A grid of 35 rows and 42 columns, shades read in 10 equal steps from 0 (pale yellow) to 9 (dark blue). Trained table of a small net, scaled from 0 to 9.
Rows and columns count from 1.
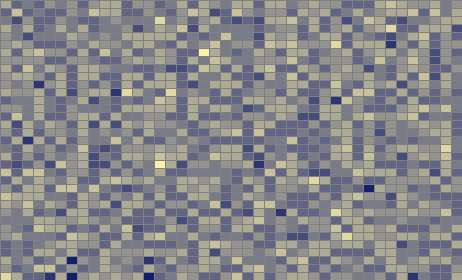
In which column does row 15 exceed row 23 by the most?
29
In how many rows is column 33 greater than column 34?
16
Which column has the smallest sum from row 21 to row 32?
4
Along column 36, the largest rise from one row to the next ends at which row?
5
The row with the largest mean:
18
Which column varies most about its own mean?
24
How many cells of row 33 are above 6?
2
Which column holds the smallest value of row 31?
20
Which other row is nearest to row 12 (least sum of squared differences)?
10
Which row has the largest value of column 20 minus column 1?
35
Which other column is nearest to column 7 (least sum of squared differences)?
14
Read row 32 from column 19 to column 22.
3 7 4 4
